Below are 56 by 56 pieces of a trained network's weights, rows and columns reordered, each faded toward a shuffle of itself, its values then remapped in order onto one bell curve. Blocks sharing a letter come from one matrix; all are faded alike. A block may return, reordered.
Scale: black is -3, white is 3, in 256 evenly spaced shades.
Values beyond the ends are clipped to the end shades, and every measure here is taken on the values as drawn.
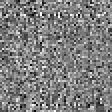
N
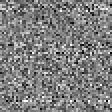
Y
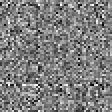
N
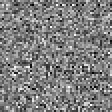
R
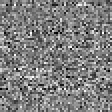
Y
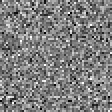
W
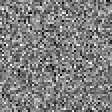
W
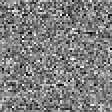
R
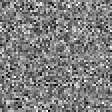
R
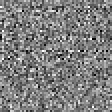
R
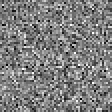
W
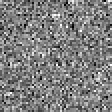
W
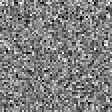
W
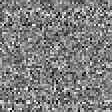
R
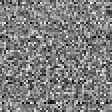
Y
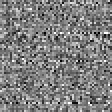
Y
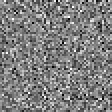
W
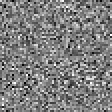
W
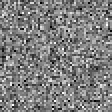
R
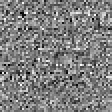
R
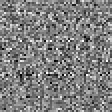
Y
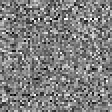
Y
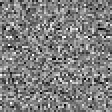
Y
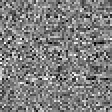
Y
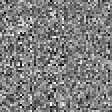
N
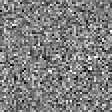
W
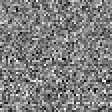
R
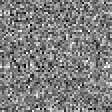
W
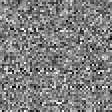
Y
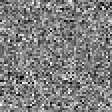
R
